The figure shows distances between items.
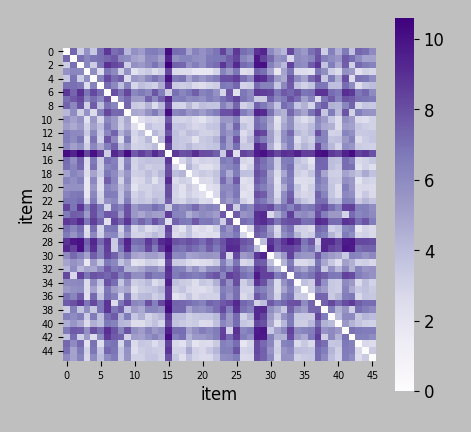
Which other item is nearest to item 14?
31
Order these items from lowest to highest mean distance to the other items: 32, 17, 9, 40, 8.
40, 17, 8, 32, 9
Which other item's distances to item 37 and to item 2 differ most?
28
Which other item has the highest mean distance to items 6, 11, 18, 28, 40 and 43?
15
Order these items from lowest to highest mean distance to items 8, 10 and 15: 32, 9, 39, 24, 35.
35, 39, 24, 32, 9
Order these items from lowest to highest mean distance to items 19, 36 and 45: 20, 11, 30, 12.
20, 11, 12, 30
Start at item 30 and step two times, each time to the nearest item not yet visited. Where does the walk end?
41
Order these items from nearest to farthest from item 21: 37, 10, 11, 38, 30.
10, 11, 30, 38, 37
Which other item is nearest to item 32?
38
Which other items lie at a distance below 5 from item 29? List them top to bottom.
7, 28, 37
